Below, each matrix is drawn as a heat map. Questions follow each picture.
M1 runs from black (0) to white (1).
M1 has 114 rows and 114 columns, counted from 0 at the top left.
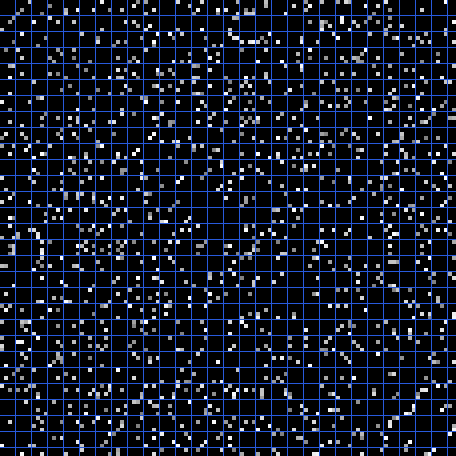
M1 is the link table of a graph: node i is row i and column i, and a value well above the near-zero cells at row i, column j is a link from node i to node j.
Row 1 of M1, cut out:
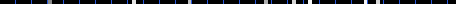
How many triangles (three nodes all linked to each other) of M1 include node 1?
8
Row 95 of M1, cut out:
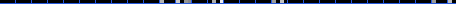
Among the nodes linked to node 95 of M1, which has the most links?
node 44
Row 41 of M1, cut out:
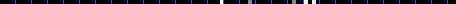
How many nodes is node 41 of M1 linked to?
5
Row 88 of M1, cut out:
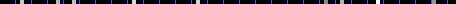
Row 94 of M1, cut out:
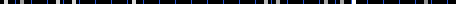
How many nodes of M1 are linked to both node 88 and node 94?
6
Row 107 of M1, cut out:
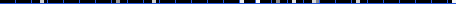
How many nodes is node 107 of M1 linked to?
11
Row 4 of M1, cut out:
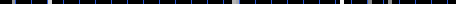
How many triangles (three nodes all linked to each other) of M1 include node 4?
3
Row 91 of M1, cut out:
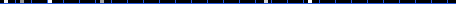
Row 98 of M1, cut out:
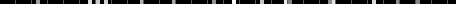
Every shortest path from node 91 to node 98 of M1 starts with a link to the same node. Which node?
node 77
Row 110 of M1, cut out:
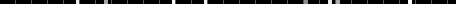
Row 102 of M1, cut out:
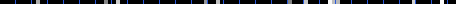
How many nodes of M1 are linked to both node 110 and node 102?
5
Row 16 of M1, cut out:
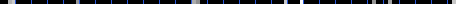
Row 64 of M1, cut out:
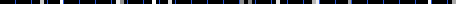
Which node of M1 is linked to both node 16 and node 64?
node 113
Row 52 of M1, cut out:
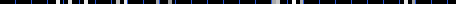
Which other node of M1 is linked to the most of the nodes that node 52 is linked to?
node 39
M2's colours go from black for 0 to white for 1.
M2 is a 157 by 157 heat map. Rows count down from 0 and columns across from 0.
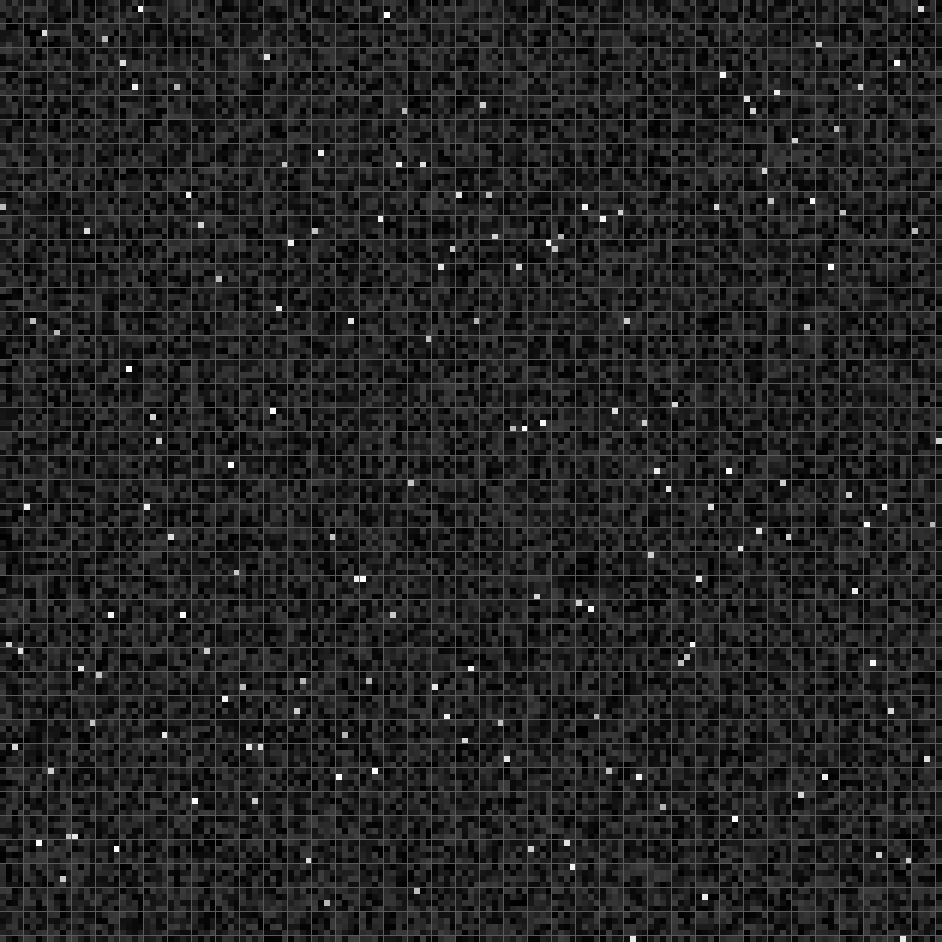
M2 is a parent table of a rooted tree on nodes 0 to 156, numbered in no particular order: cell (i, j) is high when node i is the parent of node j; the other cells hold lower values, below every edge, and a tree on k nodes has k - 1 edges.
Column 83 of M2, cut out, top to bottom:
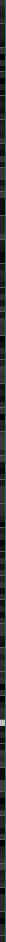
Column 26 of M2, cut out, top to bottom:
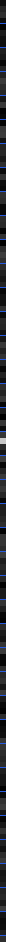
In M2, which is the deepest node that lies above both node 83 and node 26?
73
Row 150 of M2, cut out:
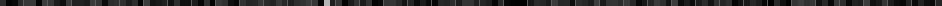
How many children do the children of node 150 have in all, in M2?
1
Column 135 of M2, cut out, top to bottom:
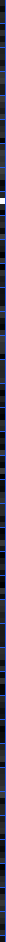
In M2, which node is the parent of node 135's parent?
37
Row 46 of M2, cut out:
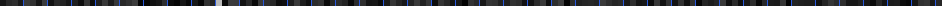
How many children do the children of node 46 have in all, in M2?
2
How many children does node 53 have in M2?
4
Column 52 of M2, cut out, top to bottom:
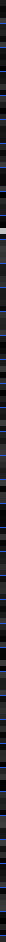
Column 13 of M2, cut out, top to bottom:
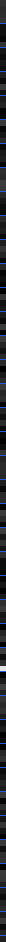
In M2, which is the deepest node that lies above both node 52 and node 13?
111
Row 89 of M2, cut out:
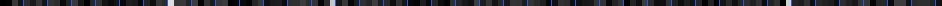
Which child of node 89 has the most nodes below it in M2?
55
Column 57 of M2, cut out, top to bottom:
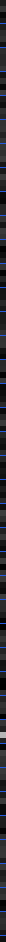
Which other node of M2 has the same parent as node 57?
27
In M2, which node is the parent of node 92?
41
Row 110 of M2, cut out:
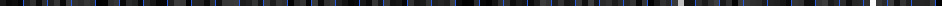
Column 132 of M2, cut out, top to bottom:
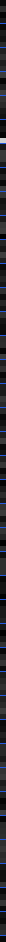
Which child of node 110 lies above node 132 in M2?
113
